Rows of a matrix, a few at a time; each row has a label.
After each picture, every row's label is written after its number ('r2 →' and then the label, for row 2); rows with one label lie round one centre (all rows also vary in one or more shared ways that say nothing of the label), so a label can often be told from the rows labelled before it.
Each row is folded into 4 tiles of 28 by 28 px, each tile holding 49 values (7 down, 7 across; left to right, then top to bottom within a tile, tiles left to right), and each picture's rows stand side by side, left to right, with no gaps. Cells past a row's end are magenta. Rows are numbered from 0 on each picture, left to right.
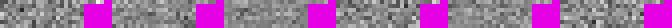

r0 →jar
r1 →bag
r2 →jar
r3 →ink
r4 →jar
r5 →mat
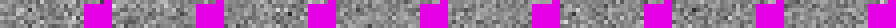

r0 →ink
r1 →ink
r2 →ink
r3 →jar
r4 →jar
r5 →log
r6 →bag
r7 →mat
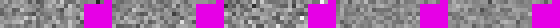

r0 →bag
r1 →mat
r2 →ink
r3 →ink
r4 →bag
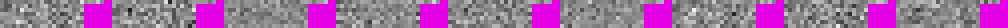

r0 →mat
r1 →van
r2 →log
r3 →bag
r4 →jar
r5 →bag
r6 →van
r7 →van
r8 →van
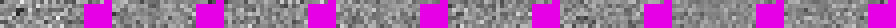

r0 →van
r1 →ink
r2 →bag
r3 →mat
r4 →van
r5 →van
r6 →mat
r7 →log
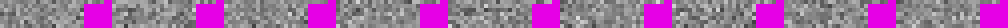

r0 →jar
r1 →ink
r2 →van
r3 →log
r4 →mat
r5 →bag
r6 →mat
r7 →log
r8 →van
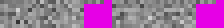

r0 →mat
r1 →ink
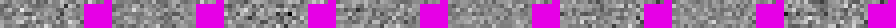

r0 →jar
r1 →mat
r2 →mat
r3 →bag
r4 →jar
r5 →mat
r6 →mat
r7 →ink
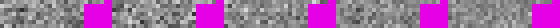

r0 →van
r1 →bag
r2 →jar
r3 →log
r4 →bag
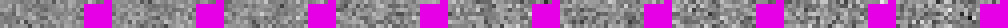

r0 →jar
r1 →log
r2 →van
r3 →bag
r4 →log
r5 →bag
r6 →bag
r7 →jar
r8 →bag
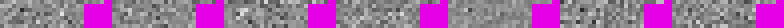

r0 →bag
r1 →log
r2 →mat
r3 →jar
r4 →bag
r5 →log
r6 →bag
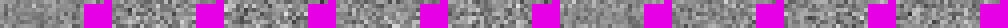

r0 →log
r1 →ink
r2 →ink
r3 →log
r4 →log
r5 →van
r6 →ink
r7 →van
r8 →jar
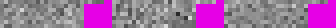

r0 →bag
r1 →mat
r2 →jar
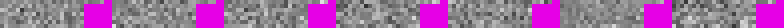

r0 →mat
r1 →mat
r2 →log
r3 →jar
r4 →ink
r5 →van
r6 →ink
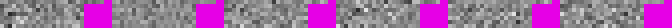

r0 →bag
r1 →bag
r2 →log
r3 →mat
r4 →jar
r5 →log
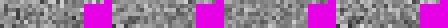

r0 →van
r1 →ink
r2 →log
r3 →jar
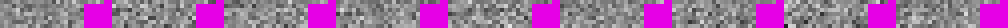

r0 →jar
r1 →log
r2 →ink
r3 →ink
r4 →van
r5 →bag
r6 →mat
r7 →bag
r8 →bag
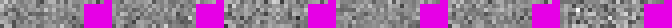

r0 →bag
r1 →mat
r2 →van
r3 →mat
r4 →jar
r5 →van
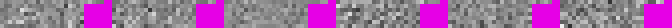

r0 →jar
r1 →bag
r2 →ink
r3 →jar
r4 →ink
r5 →mat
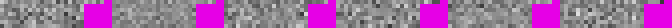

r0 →mat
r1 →jar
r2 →ink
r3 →mat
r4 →jar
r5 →ink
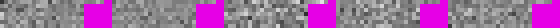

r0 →log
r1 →bag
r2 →jar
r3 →van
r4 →van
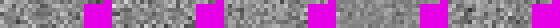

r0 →ink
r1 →bag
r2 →van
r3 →log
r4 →ink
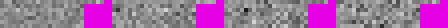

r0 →ink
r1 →log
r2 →mat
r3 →jar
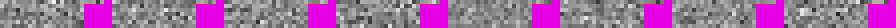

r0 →bag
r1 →log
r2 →log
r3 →bag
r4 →bag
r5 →ink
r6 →ink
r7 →ink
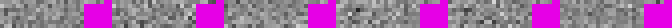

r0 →jar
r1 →van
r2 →ink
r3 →ink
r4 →log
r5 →log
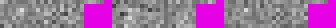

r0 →jar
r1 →van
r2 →bag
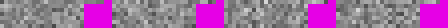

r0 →bag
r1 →bag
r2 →jar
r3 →bag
